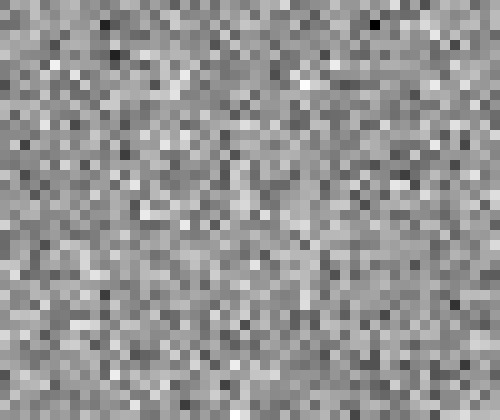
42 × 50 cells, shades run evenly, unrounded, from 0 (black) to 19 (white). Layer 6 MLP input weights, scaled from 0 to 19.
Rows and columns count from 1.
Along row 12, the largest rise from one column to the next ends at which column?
3
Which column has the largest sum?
25
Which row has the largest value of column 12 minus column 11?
38
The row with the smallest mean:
12
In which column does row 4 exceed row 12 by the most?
2
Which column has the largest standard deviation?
44
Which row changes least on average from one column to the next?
24
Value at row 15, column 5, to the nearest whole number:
12
